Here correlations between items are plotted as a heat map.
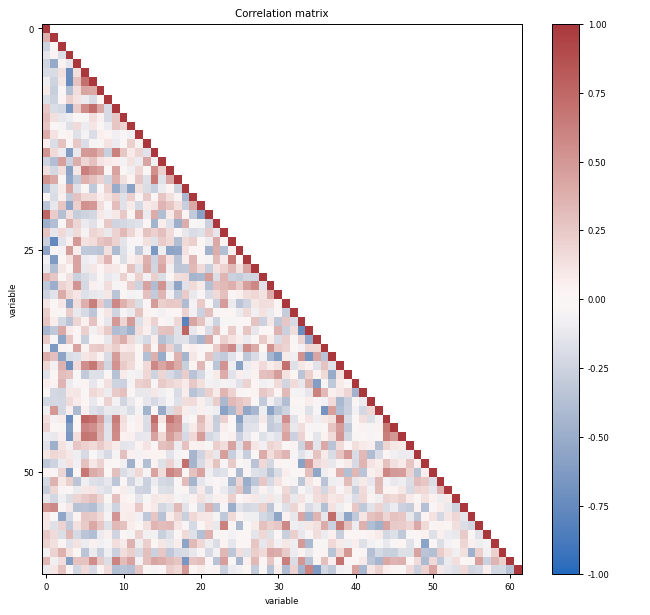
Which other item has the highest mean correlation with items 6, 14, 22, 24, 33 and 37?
9
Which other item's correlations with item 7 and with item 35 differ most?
50
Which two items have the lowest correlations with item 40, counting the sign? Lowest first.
35, 41
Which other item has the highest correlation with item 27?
29
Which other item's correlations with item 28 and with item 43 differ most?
23
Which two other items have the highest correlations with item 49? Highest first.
18, 34
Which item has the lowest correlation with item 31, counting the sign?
3
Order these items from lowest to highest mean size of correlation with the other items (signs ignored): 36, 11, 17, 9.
11, 36, 17, 9
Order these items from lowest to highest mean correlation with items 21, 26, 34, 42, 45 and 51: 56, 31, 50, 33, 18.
33, 31, 56, 50, 18
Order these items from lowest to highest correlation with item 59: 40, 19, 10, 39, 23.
19, 40, 10, 23, 39
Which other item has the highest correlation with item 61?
34
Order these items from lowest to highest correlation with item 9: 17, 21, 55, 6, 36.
21, 36, 17, 55, 6
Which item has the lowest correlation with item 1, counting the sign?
24
